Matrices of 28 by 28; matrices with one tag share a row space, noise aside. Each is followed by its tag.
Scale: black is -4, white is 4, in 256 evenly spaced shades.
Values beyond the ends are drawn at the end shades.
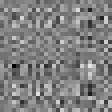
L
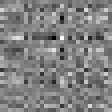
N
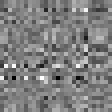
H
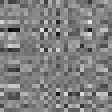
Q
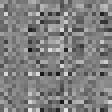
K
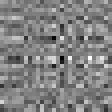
N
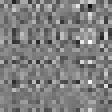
L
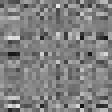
Q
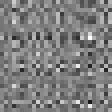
L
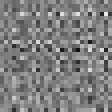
L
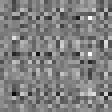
L
